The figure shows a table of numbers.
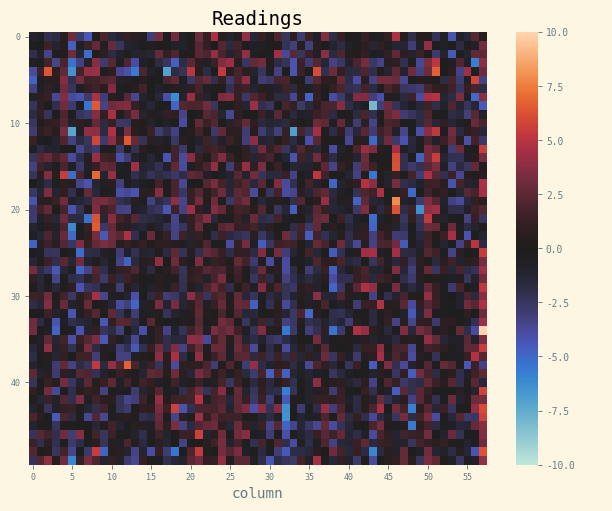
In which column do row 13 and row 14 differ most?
8
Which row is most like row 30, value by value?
35
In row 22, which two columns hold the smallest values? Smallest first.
5, 43
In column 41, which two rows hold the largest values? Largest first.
34, 7
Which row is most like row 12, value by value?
38
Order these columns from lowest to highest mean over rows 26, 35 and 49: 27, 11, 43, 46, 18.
43, 11, 46, 18, 27
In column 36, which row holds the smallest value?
45
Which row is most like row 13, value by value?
29
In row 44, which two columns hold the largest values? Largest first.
57, 21
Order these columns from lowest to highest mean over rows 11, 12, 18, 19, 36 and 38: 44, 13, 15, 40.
40, 13, 15, 44
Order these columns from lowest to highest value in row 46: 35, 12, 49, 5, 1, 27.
5, 35, 12, 49, 1, 27
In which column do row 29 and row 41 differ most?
46
